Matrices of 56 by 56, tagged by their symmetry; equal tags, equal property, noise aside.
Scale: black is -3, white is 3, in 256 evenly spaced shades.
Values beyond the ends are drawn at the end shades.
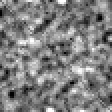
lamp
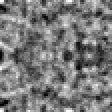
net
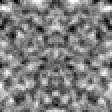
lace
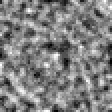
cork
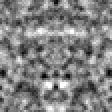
lace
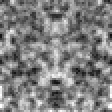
lace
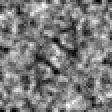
lamp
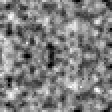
net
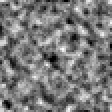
cork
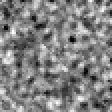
cork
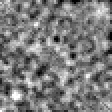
cork
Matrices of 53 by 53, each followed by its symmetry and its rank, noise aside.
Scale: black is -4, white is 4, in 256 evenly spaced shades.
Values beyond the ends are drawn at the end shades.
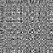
symmetric, rank six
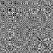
symmetric, rank five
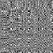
antisymmetric, rank six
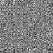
no symmetry, rank seven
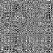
no symmetry, rank six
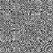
symmetric, rank six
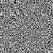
no symmetry, rank six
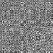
symmetric, rank six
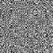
no symmetry, rank seven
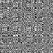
no symmetry, rank five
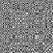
symmetric, rank five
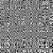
no symmetry, rank five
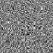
no symmetry, rank seven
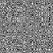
no symmetry, rank six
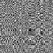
no symmetry, rank five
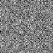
no symmetry, rank seven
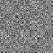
symmetric, rank five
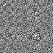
symmetric, rank six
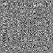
no symmetry, rank seven
